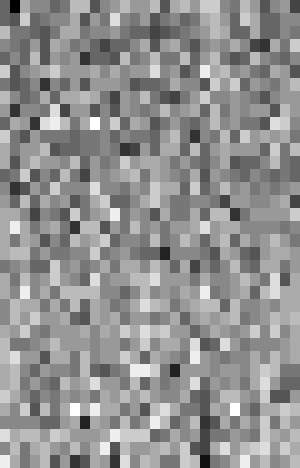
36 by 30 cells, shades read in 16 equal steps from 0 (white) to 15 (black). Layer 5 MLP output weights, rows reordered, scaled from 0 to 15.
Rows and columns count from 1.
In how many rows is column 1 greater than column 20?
13
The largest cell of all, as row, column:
1, 2
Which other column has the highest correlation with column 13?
19
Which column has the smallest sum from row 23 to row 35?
27
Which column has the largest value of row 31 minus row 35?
29
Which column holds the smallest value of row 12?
28
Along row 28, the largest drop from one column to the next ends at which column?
20
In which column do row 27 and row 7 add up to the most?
21
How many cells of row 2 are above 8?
9
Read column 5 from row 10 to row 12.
2 8 4
